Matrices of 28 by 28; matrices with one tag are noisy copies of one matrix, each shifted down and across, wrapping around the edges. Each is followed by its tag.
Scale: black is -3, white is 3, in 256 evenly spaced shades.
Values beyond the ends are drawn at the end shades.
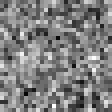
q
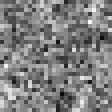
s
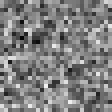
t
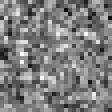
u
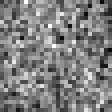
s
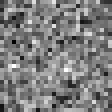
q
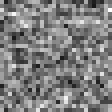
t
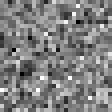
t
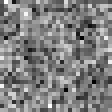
s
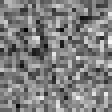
q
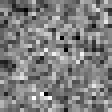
s
